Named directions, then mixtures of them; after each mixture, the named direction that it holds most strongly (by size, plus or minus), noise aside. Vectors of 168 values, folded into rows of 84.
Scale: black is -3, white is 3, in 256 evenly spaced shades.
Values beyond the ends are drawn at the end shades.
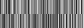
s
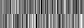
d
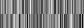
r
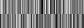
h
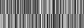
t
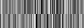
h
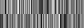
t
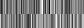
h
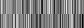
r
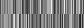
r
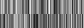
s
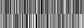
d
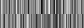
h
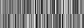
h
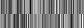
r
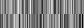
r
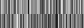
s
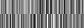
t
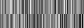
r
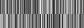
t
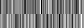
d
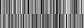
s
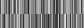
s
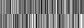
d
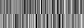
d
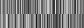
t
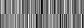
r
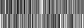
r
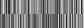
s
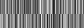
t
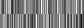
d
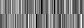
d
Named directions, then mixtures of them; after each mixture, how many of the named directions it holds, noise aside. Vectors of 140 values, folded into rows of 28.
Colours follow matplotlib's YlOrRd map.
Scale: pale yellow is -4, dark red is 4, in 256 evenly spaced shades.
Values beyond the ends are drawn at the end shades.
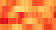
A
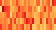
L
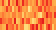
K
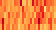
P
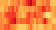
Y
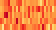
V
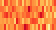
two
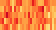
three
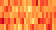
three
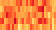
four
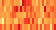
three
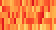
three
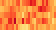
two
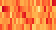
one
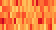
four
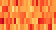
four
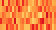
one
